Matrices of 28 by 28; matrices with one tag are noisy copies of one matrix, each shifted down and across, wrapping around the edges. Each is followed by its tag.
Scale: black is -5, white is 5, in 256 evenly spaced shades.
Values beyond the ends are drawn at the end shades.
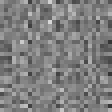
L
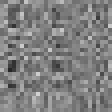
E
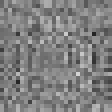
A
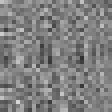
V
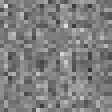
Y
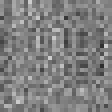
A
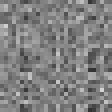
E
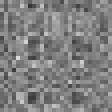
E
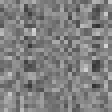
E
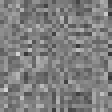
L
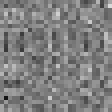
Y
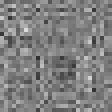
L
